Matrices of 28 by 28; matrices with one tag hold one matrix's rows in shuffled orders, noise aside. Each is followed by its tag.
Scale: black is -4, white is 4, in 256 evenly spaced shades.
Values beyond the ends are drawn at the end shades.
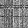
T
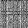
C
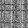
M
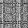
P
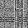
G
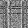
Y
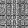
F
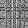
F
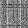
C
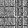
G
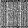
C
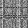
P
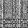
P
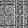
G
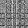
F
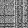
G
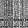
T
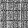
C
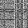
G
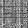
P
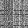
T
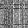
T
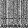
C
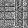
G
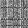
C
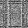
Y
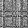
P
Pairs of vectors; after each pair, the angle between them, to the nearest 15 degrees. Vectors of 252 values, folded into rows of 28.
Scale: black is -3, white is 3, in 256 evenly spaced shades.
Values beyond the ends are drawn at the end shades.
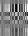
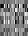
120 degrees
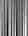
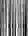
165 degrees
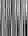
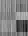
60 degrees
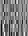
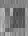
105 degrees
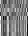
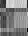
75 degrees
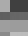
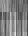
60 degrees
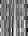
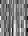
15 degrees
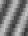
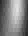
90 degrees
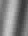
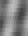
30 degrees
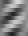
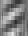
165 degrees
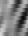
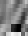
60 degrees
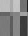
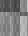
165 degrees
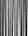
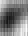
105 degrees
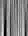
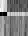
75 degrees
